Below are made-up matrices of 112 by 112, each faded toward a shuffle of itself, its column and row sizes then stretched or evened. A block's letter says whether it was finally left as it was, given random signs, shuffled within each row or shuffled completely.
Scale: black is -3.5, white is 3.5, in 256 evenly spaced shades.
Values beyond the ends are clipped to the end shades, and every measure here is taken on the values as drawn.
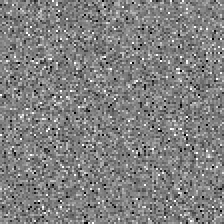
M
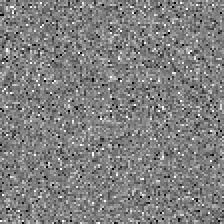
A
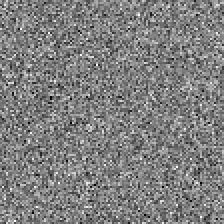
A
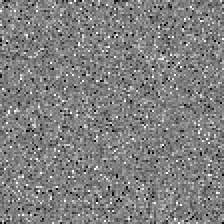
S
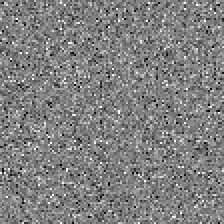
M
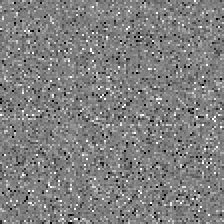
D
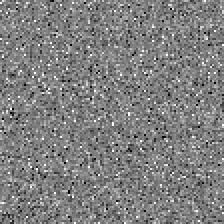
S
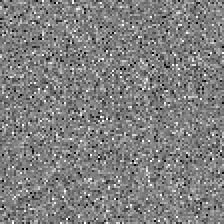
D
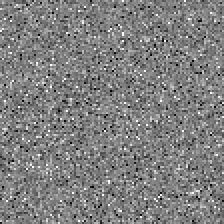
S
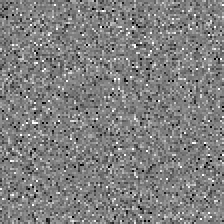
A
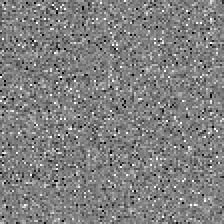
M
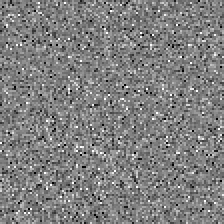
D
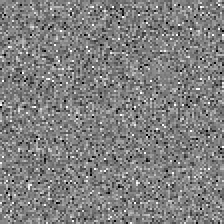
D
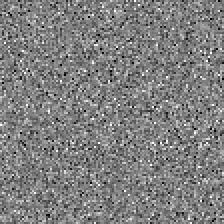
D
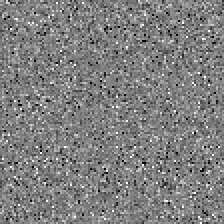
M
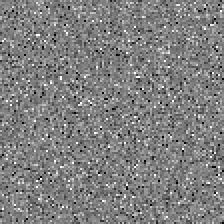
S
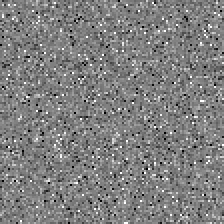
D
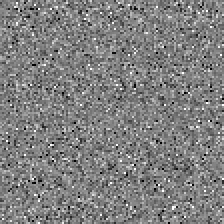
M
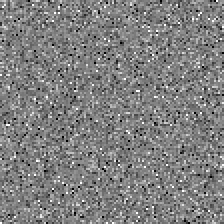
D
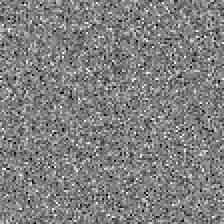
S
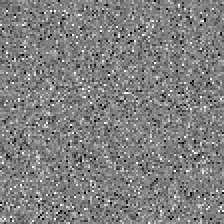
D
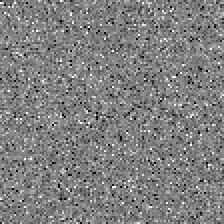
D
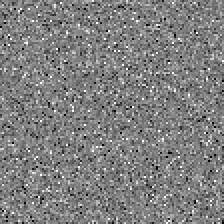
S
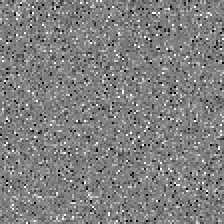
S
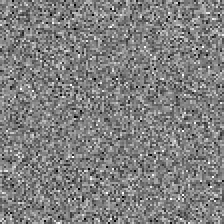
D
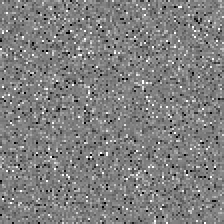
D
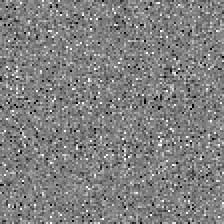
M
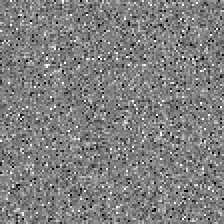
M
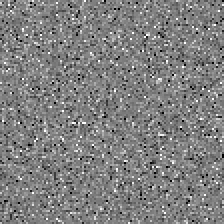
S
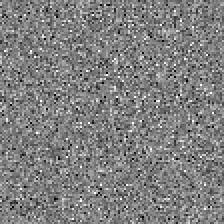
A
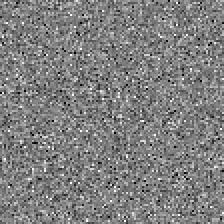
D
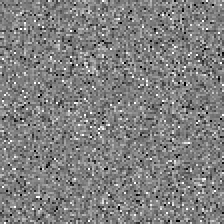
M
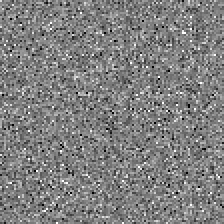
D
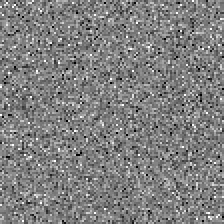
S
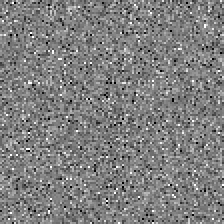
M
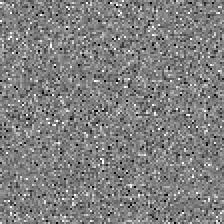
D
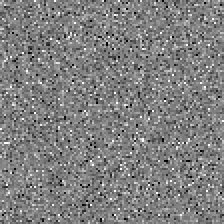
D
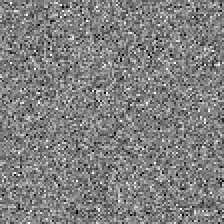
D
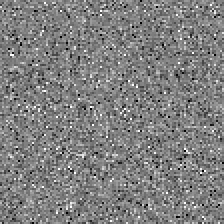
A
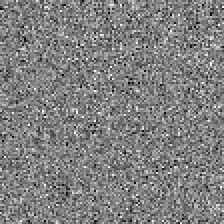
M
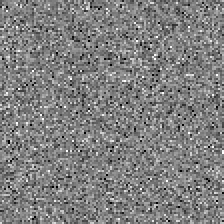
A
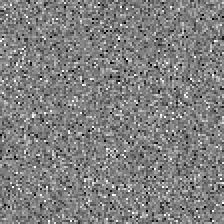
D
